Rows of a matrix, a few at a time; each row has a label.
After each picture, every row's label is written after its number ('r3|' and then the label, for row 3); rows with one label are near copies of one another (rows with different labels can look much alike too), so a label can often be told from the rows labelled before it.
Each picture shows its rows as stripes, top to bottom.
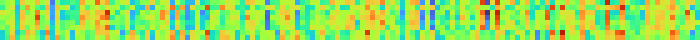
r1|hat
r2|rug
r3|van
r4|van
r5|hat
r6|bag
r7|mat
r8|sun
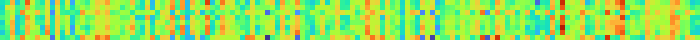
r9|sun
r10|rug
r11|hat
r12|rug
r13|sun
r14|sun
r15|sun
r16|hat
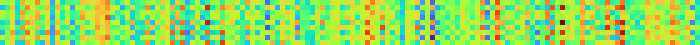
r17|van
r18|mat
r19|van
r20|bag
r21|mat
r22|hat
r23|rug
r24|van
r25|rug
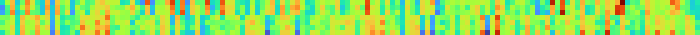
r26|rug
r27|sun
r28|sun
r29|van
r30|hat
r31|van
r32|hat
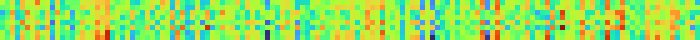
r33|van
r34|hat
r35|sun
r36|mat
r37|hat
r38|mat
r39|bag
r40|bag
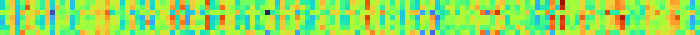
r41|mat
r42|sun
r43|bag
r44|rug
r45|rug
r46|mat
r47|hat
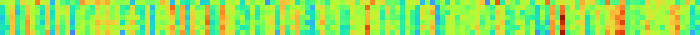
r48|van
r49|rug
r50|rug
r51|sun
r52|mat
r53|sun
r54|mat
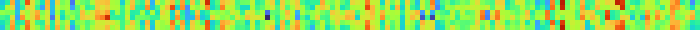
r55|mat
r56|rug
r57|bag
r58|bag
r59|sun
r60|sun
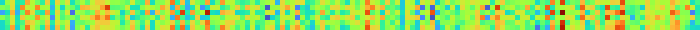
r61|rug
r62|van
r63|mat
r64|bag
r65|mat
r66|sun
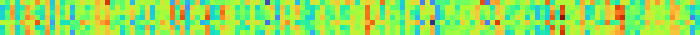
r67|bag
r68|sun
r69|sun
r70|mat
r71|van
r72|rug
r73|mat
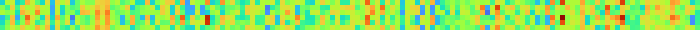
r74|rug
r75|hat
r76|van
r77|mat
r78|mat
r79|hat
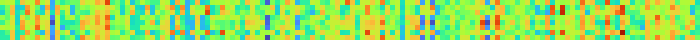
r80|bag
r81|rug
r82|mat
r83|bag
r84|hat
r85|van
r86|rug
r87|hat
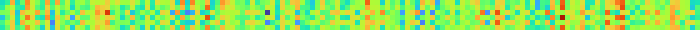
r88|sun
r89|mat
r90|bag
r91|mat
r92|hat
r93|mat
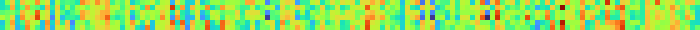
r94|hat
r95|sun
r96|van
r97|van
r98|sun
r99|rug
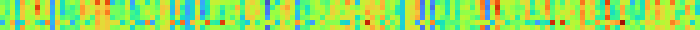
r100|bag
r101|van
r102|van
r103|hat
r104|rug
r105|hat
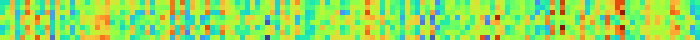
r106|sun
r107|sun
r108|rug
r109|van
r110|bag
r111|mat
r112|rug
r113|van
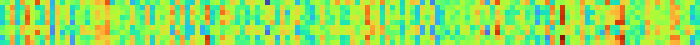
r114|bag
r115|rug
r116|sun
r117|mat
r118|sun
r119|hat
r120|van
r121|mat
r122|mat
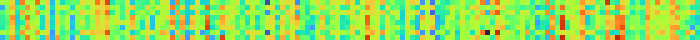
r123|bag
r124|sun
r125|bag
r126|sun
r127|sun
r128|mat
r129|van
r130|sun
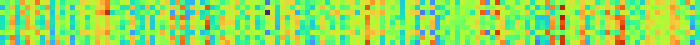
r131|van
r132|mat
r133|bag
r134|sun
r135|mat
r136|mat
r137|van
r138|sun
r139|mat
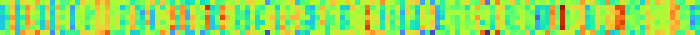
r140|hat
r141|mat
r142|rug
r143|sun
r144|mat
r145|sun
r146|van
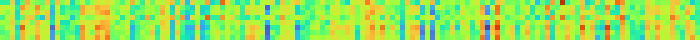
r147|sun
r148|van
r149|van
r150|rug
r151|van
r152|hat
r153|hat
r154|hat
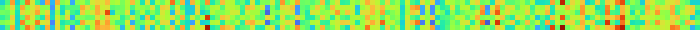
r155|sun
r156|hat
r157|bag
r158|mat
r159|hat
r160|mat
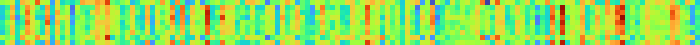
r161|van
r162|mat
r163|mat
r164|rug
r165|mat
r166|mat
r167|mat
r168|bag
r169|rug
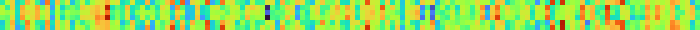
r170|rug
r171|bag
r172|bag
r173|bag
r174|mat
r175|rug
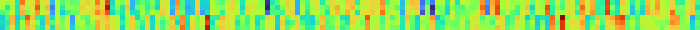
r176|bag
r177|bag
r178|bag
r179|mat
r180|mat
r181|mat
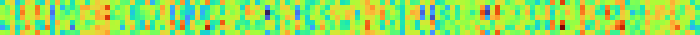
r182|rug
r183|van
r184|hat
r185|bag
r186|rug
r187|mat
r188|van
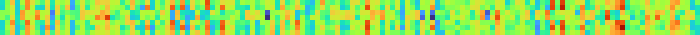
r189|mat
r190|rug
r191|van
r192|bag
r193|sun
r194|rug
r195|sun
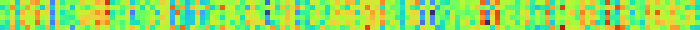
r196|bag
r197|sun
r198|bag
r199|van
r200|hat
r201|sun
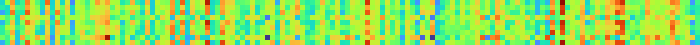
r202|mat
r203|sun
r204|sun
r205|bag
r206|mat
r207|rug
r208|rug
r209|bag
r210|sun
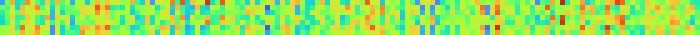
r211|sun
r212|bag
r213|hat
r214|rug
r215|mat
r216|van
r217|hat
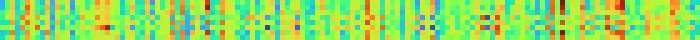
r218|mat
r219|mat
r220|rug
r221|hat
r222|sun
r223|bag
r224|sun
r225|rug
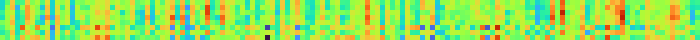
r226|sun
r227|sun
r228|mat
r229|rug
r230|rug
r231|hat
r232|sun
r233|bag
